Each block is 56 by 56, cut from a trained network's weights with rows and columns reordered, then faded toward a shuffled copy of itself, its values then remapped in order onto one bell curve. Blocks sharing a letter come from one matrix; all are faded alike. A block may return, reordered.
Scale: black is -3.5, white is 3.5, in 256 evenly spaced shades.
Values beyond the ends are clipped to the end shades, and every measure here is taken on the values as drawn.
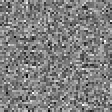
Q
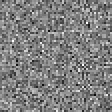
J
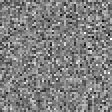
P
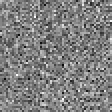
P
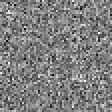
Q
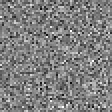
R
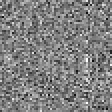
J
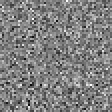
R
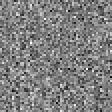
P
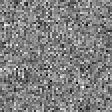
R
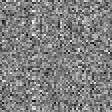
J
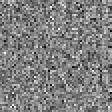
J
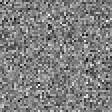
Q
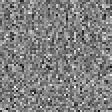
P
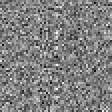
J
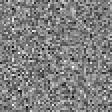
Q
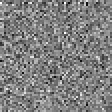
R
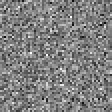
R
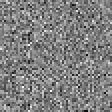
J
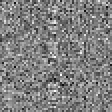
J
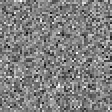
R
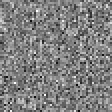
P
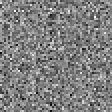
J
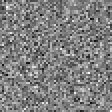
P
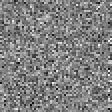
Q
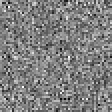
R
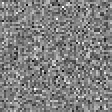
P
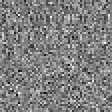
J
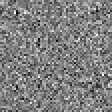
R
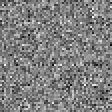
R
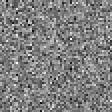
P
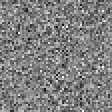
Q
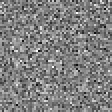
R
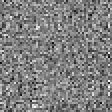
J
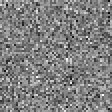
Q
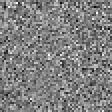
R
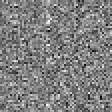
P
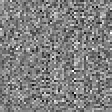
J
